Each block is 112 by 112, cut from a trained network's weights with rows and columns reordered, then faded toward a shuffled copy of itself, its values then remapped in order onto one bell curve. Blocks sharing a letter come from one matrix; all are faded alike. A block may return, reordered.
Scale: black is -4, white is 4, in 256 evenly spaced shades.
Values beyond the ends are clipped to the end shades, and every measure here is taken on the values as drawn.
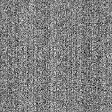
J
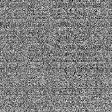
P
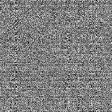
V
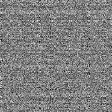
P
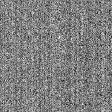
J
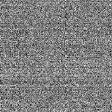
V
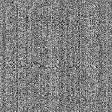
J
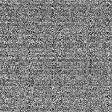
P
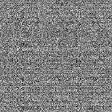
P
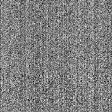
J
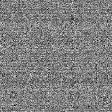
P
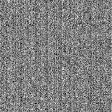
J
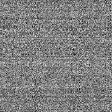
V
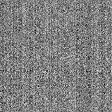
J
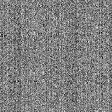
J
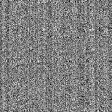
J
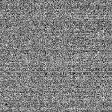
P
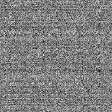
P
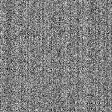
J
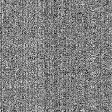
J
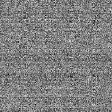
V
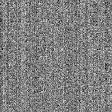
J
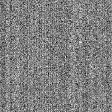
J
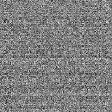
V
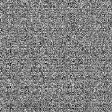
V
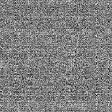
V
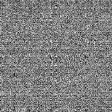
V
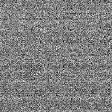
V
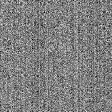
J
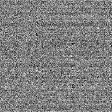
P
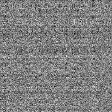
P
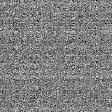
V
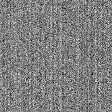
J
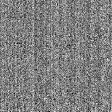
J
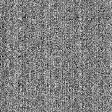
J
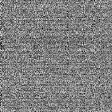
P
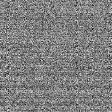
P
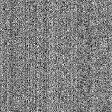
J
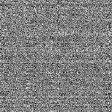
V
